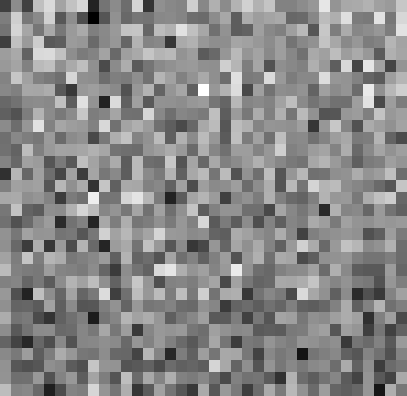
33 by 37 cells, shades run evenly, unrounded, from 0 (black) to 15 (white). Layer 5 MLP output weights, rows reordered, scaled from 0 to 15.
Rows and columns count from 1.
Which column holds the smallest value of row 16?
9
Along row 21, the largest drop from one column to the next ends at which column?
5
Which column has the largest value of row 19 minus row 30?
28
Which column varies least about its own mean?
27
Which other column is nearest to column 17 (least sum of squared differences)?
15
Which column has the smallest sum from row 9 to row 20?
21
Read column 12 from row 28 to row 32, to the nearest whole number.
9 6 6 5 11
